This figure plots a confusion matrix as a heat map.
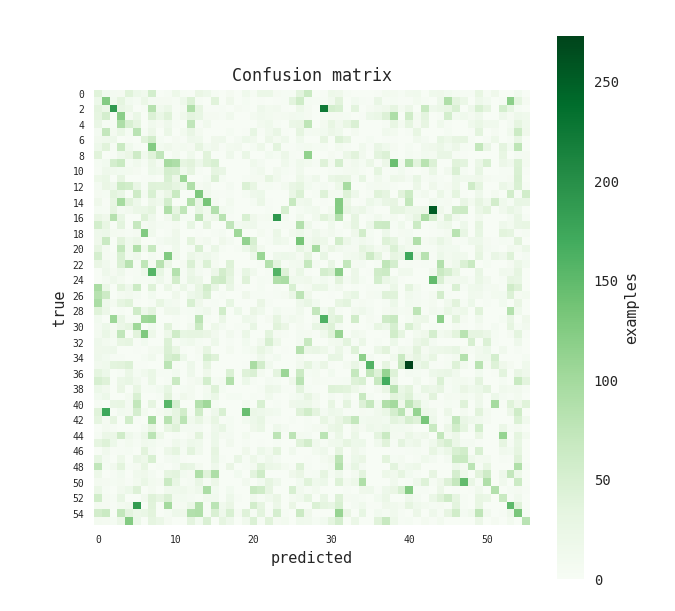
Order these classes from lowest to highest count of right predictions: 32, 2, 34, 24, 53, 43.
32, 43, 24, 34, 53, 2
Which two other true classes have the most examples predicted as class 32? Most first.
12, 22
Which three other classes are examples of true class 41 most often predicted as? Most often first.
1, 19, 39
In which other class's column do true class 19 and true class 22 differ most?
26
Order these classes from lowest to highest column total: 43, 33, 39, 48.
48, 39, 33, 43
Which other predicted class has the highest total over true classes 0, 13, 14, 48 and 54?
31
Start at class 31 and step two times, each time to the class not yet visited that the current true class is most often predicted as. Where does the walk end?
7
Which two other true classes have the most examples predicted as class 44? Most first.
29, 22
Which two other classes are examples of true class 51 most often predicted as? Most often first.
40, 14
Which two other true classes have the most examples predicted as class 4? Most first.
55, 22
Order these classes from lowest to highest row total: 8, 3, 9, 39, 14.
39, 8, 3, 14, 9
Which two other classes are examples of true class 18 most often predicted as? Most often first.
6, 46
